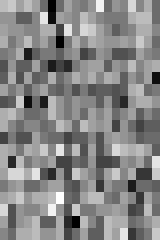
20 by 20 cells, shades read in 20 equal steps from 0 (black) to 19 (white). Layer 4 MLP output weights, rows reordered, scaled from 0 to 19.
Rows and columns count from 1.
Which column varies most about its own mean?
7
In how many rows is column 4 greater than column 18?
9
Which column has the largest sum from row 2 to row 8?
18
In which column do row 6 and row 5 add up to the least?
4
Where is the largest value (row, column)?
17, 8
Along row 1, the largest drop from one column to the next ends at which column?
14
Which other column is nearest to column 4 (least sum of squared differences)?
16
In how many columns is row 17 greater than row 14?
15
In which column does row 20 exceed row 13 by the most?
20
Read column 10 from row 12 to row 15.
7 14 8 15
